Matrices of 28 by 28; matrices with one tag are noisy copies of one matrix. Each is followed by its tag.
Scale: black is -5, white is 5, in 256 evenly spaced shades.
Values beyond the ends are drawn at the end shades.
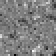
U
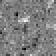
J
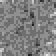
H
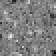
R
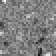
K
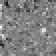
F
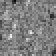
R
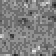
U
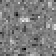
J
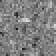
J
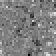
H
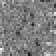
H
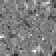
U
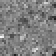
U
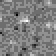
J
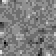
K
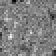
R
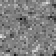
U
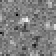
J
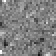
K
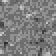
K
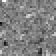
K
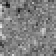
F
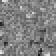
K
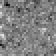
F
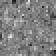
R
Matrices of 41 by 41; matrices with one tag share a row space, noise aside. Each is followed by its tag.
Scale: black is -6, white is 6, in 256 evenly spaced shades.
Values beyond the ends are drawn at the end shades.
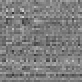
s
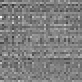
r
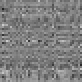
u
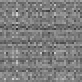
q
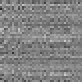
r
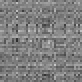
q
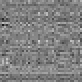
u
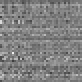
r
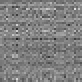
q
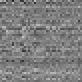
s
